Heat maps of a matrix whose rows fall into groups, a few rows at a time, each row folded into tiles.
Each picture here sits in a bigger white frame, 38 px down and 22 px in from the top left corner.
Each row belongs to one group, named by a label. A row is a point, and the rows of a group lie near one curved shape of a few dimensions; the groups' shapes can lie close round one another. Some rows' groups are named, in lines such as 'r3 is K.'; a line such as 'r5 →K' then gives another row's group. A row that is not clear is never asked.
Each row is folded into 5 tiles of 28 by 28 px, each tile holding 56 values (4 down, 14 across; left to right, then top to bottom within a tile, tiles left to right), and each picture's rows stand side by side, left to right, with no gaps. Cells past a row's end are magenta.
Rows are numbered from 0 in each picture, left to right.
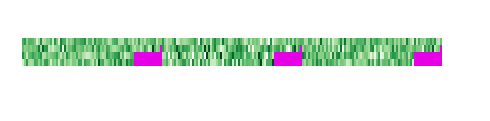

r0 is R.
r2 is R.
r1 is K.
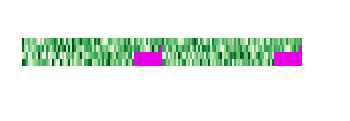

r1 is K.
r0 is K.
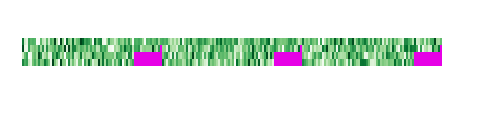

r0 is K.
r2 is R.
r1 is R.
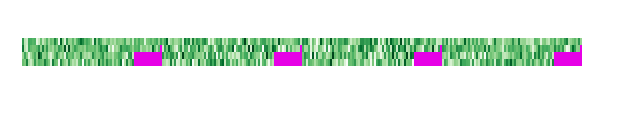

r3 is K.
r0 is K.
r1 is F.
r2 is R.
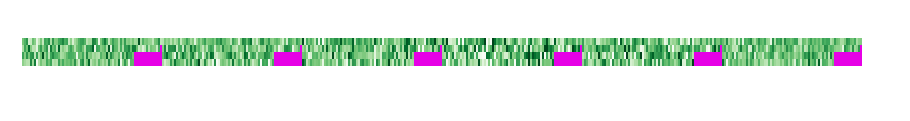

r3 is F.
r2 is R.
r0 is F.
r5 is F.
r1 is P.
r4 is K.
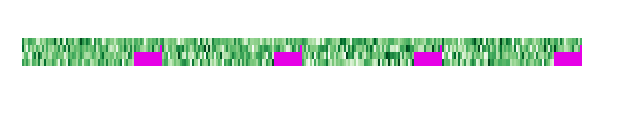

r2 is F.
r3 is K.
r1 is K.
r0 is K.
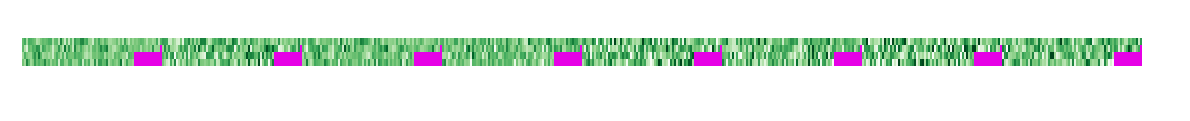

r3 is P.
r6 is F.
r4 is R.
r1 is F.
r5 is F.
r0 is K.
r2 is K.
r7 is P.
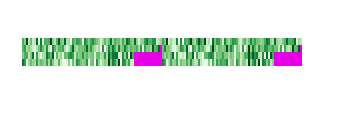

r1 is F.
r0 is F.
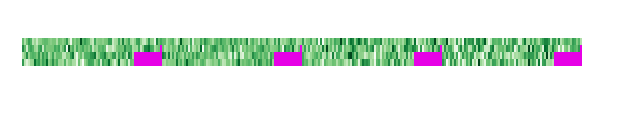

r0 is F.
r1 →R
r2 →R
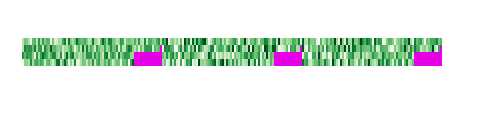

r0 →P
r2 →K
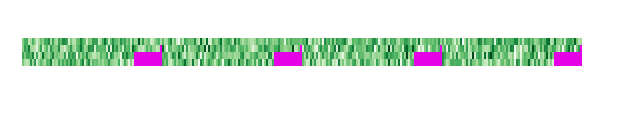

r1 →K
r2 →F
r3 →R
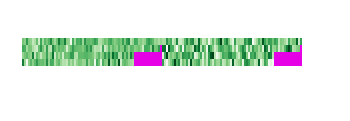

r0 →F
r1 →P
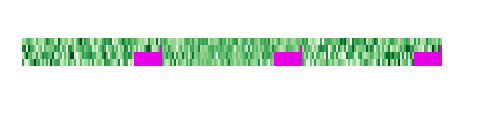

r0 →P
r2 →F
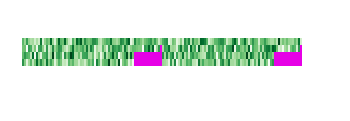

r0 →R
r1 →F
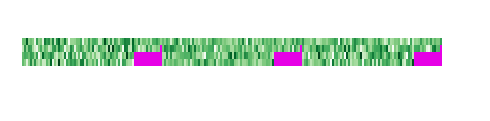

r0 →F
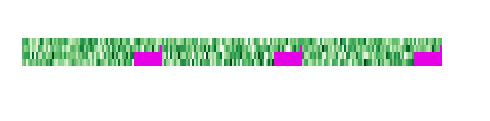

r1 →K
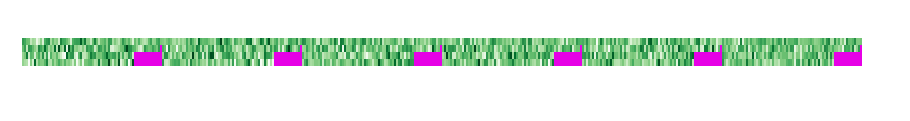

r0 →F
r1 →P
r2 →R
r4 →R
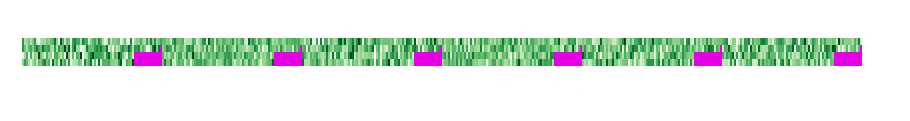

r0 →K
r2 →R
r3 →R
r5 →F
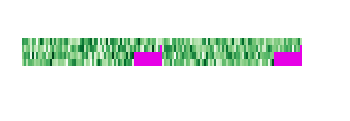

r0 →R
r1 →P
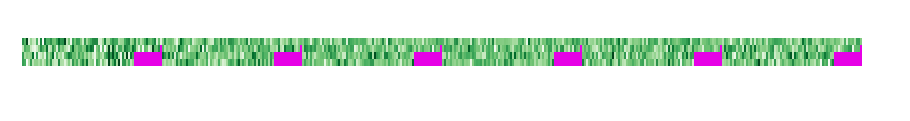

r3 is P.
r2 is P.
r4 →F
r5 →P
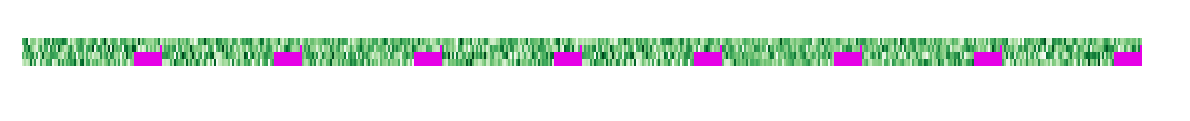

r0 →F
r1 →P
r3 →R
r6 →R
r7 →F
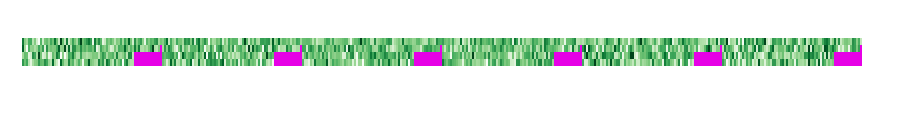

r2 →F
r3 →R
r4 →P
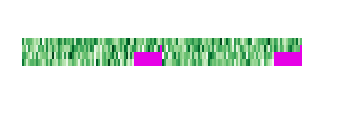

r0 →R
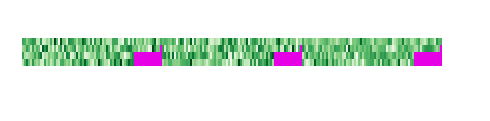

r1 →R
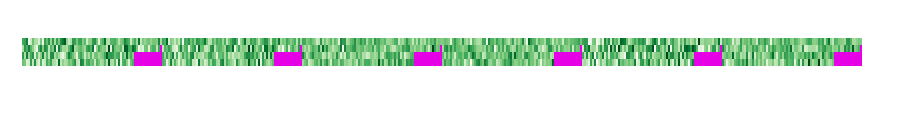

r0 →F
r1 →F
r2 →R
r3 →P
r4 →F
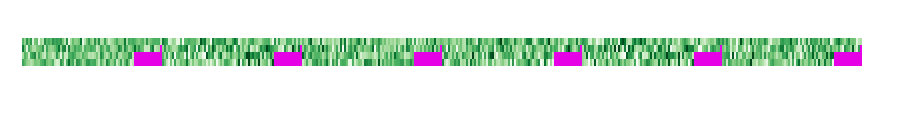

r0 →K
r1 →F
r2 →R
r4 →F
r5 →R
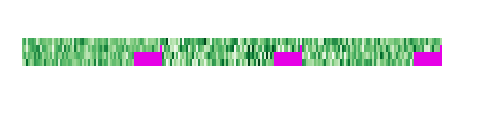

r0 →K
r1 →F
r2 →K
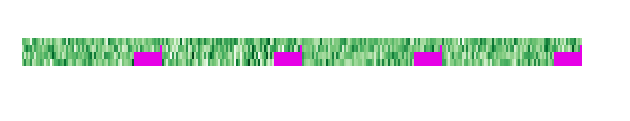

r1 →R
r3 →R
